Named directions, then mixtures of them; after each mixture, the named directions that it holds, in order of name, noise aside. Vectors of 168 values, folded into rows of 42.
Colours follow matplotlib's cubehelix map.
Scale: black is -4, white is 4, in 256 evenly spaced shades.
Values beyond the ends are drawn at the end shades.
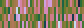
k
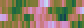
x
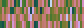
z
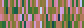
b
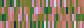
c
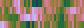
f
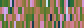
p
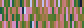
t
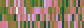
f, k.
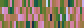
f, p, z.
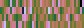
b, t.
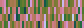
k.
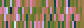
c, p.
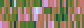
c, f, x.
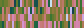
z.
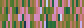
b, c.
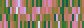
f, k.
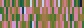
t.
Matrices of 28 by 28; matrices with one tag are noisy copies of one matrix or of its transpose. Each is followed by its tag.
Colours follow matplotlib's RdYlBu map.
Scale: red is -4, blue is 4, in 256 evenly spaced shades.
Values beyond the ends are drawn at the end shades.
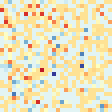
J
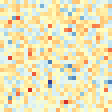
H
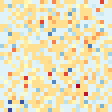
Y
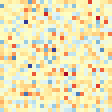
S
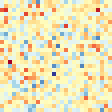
J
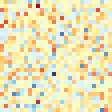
J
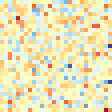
H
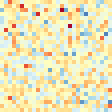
J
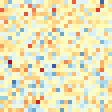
J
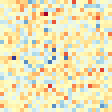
S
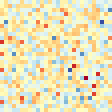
Y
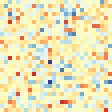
H
